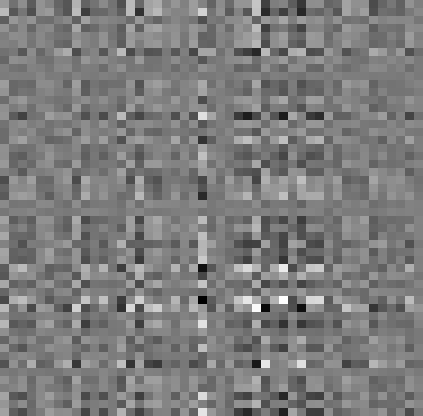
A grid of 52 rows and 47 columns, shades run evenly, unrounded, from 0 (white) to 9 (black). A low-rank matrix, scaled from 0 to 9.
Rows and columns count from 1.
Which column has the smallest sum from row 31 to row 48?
23
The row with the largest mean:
15
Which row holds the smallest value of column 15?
39
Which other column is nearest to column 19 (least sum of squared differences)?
25
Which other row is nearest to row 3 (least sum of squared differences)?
24
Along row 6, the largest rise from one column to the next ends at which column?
30
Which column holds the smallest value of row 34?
32
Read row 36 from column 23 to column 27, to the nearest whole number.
2 5 4 5 5
